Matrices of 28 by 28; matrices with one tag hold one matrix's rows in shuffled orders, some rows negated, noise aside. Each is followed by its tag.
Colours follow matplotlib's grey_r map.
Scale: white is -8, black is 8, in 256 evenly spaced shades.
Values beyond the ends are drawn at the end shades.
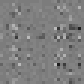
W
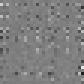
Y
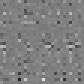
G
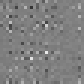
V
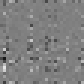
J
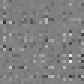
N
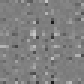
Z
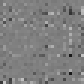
N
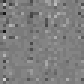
J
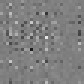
V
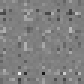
G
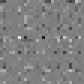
G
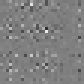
V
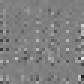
Y
